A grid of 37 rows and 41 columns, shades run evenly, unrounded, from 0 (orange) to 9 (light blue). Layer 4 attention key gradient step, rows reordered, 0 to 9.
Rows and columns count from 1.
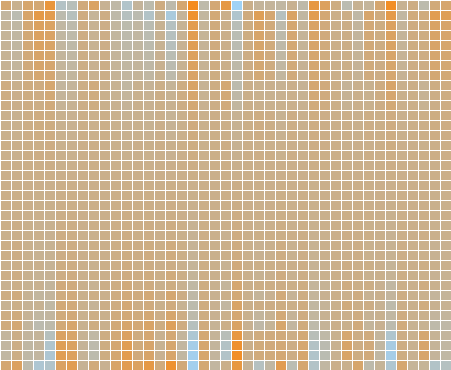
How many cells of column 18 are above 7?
4
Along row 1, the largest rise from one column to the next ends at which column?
22
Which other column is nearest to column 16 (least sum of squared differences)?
14
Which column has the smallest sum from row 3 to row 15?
18
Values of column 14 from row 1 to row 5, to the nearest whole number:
6 7 6 6 6
